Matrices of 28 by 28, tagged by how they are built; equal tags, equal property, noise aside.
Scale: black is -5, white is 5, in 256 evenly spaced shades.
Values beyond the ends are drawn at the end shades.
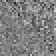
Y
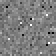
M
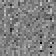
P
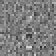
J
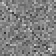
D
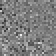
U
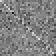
D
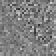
Y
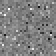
M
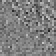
Y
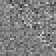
Y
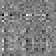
J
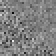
U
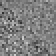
U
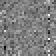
P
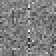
P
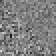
U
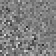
U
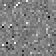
M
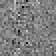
P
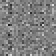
J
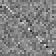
D
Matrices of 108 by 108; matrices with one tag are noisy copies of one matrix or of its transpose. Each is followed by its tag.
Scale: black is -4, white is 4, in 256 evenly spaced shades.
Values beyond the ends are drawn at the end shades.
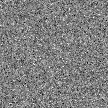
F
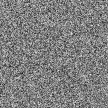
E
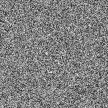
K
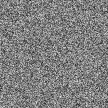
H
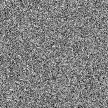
K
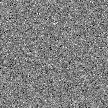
E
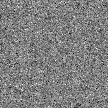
H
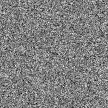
F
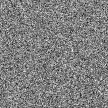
K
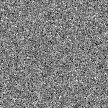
H
